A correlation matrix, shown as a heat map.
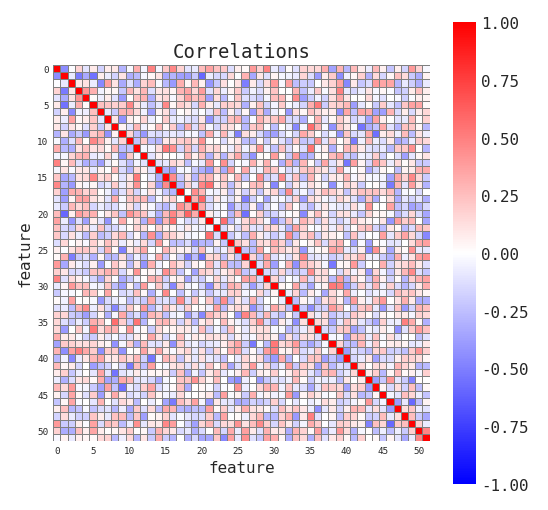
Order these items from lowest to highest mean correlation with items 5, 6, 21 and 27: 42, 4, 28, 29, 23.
4, 29, 42, 28, 23
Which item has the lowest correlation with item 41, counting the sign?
10
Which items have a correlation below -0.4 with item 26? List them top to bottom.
2, 18, 20
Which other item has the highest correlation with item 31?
15
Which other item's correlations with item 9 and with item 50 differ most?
39
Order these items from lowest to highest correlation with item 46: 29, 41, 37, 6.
29, 41, 37, 6
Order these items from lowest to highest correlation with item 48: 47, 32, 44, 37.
44, 37, 47, 32
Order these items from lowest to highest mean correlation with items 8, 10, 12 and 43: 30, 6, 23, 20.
23, 30, 6, 20
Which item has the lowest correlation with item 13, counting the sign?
40
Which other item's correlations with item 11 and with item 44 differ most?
35
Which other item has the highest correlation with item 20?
18
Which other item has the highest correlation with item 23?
21
